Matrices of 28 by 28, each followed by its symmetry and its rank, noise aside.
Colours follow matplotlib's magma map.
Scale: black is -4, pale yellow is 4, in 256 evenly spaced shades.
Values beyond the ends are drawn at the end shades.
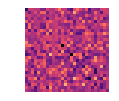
symmetric, rank seven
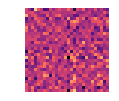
no symmetry, rank five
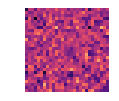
symmetric, rank five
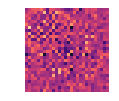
symmetric, rank five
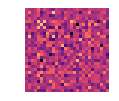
symmetric, rank six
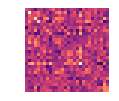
symmetric, rank five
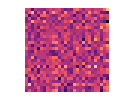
no symmetry, rank five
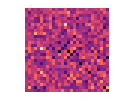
symmetric, rank seven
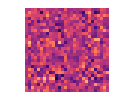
no symmetry, rank six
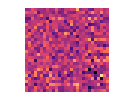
no symmetry, rank seven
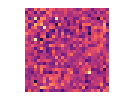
symmetric, rank seven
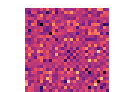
symmetric, rank six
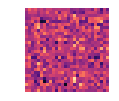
antisymmetric, rank six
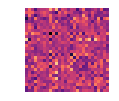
symmetric, rank five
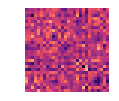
symmetric, rank five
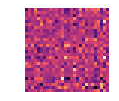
no symmetry, rank five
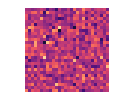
antisymmetric, rank six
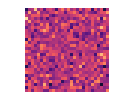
symmetric, rank seven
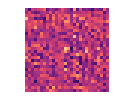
no symmetry, rank seven
